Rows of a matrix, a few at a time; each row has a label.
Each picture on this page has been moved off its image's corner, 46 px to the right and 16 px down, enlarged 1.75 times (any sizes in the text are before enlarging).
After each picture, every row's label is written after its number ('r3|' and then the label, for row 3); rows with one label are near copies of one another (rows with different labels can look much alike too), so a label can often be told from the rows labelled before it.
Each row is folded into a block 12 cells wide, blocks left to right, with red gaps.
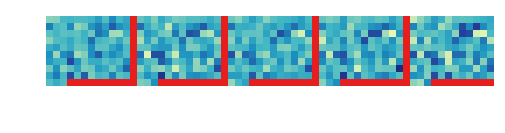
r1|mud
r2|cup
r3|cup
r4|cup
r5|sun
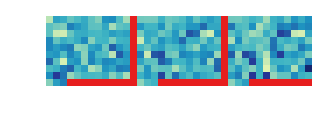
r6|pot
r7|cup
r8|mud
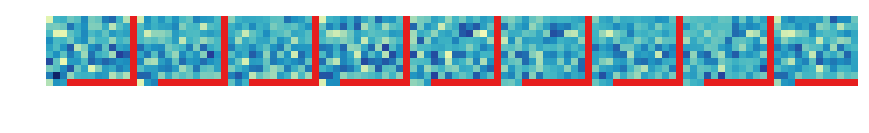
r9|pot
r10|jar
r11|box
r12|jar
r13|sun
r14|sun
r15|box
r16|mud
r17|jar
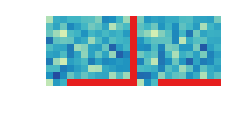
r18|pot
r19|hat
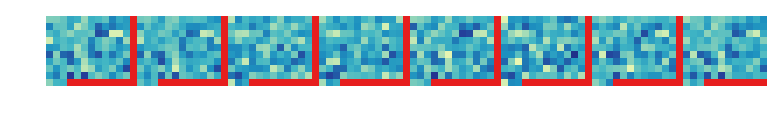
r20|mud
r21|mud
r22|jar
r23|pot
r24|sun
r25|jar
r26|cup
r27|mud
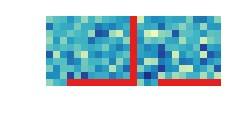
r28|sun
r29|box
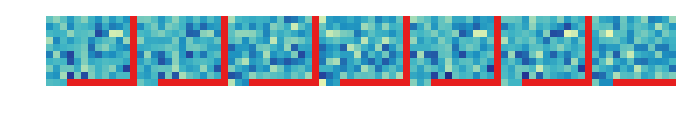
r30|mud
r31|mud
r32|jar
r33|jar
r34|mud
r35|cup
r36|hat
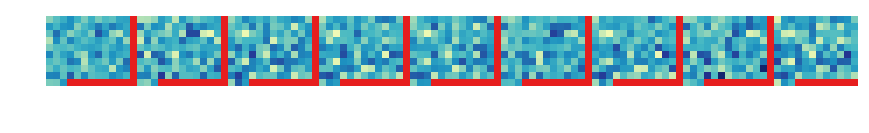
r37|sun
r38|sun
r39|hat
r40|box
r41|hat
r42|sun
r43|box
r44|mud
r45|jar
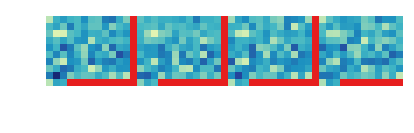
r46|pot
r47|box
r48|pot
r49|jar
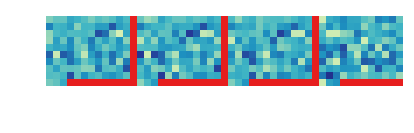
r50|cup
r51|cup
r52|cup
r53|jar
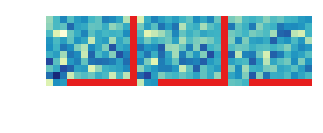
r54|pot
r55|jar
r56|sun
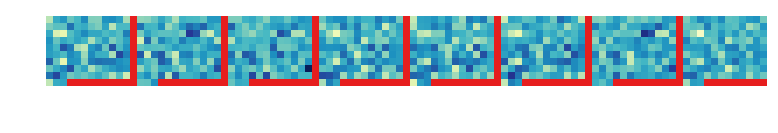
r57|pot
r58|sun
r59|mud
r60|hat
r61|jar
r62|pot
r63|sun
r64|hat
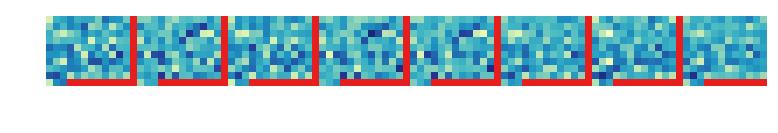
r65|jar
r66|cup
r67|jar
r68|cup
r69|cup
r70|box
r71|pot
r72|pot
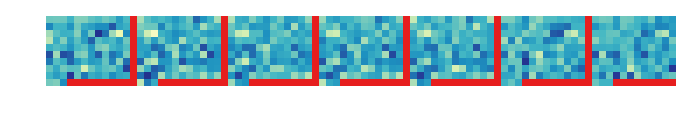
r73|cup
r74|pot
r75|pot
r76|pot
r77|pot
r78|sun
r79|mud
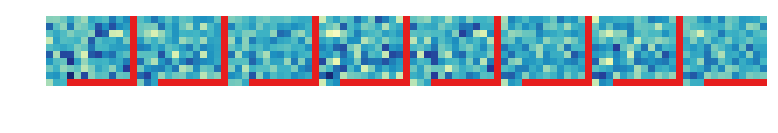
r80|mud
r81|hat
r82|sun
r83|pot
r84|cup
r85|jar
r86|jar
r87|hat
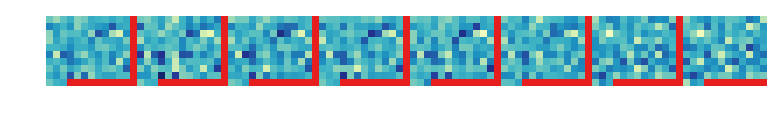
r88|cup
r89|mud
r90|cup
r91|cup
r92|cup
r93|sun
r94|hat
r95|hat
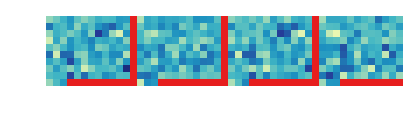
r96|cup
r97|jar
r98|cup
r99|box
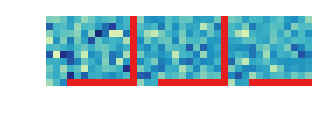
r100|cup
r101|hat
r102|pot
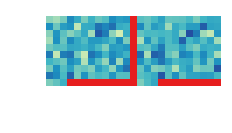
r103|sun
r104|cup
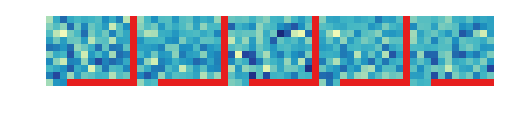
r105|hat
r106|pot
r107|cup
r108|box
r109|mud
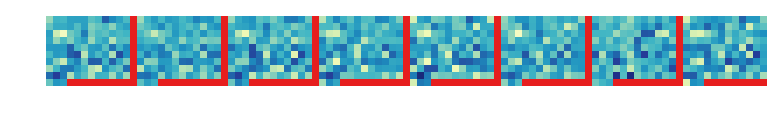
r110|box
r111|box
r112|box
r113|pot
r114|pot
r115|hat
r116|mud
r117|jar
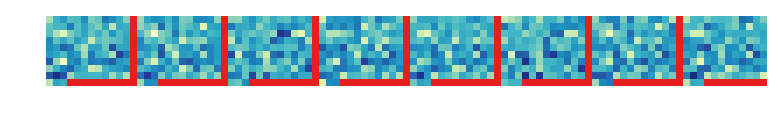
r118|pot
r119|hat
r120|sun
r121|jar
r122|box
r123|mud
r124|hat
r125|pot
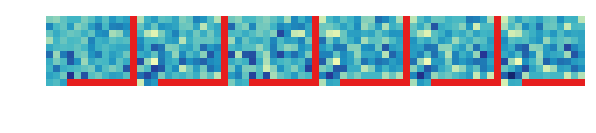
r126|mud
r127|pot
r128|mud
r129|pot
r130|pot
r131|pot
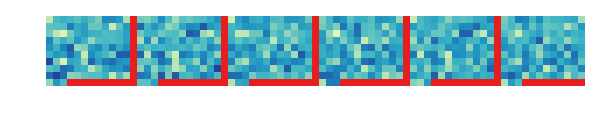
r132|pot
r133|sun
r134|jar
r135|hat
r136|sun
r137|hat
